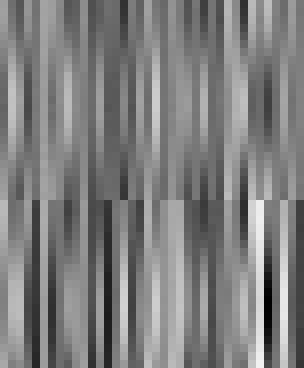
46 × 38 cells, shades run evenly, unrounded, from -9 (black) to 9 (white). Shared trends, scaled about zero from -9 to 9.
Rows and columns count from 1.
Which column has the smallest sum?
14
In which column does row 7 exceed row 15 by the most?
34
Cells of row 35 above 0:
22
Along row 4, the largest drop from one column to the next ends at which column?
31
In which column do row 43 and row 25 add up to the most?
33
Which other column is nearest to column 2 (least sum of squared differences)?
20
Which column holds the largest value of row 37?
36
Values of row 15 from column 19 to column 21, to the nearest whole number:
-1 5 -1
